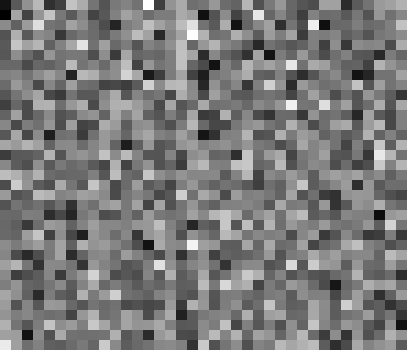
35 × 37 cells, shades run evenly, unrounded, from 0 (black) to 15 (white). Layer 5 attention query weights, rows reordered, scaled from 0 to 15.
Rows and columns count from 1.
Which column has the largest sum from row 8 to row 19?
35
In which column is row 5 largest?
8
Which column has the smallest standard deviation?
16
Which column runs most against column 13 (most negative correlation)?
33
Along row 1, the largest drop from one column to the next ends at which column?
15
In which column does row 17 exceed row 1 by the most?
1
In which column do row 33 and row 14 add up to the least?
37
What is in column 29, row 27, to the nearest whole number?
12
